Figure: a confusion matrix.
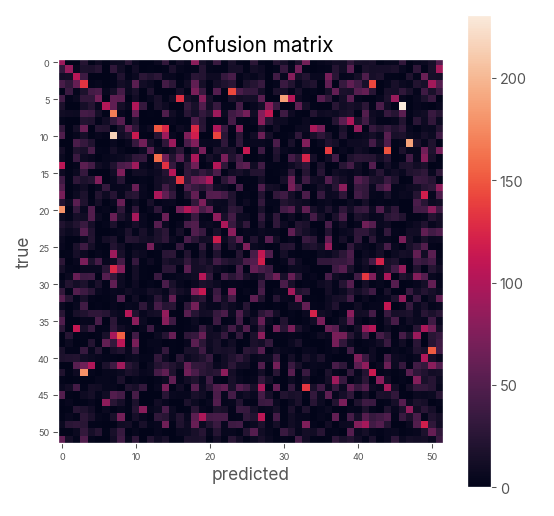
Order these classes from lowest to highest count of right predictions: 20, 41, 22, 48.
48, 20, 41, 22
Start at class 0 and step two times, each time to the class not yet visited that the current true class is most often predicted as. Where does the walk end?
49
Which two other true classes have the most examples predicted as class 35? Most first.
9, 5
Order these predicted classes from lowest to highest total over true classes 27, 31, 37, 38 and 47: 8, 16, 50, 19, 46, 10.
16, 46, 50, 10, 19, 8
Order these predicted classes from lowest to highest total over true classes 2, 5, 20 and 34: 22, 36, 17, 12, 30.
12, 22, 36, 17, 30
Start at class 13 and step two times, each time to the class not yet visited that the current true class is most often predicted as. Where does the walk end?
44
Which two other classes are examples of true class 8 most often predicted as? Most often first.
39, 27
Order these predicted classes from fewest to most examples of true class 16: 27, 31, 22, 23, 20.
27, 22, 23, 31, 20
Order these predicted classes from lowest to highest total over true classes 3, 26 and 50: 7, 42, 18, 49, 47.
47, 49, 18, 7, 42
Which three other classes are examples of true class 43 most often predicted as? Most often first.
37, 48, 15
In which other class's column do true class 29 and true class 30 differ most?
41
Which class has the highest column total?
18
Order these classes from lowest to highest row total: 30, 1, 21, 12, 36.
30, 1, 21, 12, 36
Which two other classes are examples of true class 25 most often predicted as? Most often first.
36, 12
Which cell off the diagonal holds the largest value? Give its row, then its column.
6, 46
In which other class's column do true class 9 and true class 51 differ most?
13
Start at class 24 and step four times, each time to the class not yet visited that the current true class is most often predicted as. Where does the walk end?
28
